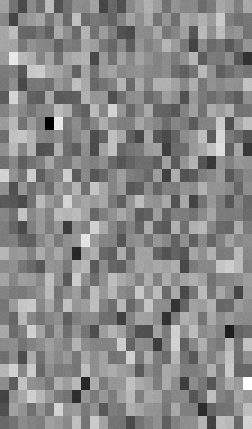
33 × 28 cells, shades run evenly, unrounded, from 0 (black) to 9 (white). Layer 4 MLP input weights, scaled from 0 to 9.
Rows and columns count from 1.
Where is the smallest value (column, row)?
6, 10
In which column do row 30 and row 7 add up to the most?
28
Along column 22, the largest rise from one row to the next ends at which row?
5
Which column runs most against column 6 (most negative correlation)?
7
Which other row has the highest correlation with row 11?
12
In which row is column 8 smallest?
18
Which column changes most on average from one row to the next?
9
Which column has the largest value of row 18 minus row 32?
23
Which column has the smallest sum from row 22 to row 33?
21
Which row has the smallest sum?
13
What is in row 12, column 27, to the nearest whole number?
6
